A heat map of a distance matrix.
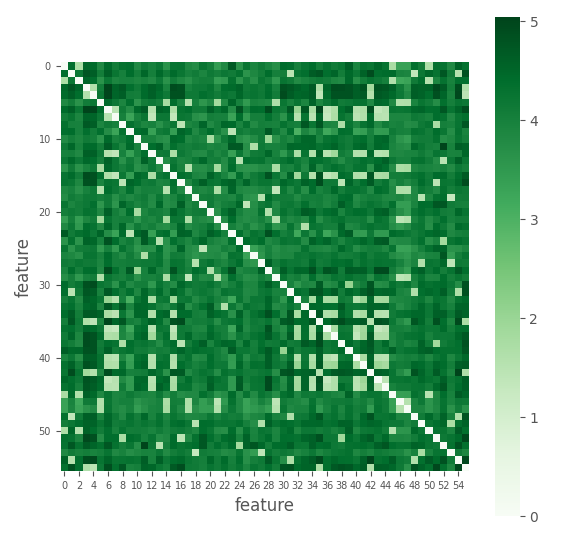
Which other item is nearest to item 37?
40
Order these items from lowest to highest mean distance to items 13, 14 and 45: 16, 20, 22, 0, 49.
0, 22, 16, 20, 49
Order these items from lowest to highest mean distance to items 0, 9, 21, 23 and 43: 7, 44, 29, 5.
7, 44, 29, 5
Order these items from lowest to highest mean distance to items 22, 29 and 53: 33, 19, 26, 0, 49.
33, 49, 26, 0, 19
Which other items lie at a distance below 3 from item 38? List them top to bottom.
8, 16, 51
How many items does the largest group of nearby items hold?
12
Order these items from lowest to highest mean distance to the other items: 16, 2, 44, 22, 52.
44, 2, 22, 16, 52
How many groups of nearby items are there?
14
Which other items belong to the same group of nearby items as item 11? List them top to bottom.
26
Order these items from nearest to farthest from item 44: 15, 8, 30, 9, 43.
43, 15, 9, 30, 8
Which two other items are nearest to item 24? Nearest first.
13, 52
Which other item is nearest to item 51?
16
